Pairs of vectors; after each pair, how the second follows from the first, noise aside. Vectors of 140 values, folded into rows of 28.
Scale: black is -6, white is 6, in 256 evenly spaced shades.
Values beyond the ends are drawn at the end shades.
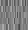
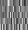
reversed, negated, scaled up.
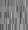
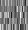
negated, scaled up.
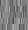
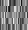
reversed, negated, scaled up.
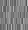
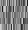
negated, scaled up.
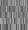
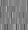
partly zeroed.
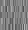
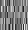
scaled up.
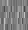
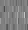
partly zeroed.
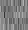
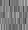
wrapped around.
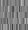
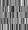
scaled up.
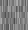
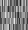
negated, scaled up.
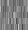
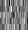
reversed, negated, scaled up.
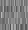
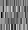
negated, scaled up.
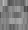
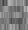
negated.
